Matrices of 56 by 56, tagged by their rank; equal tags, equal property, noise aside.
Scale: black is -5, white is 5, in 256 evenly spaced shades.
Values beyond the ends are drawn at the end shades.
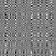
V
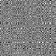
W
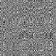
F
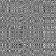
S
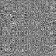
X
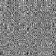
X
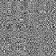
X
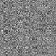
X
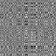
S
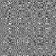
W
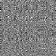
X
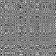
W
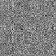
X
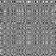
V
